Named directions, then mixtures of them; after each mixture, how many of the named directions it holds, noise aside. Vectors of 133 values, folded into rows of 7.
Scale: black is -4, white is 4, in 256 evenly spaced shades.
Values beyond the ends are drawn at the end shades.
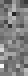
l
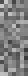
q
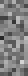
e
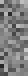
two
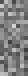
one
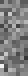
two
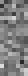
three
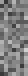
one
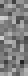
one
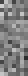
one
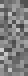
three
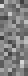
two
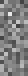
three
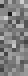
three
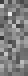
three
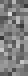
two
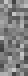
three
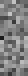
one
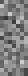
two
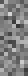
two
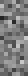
one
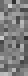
two
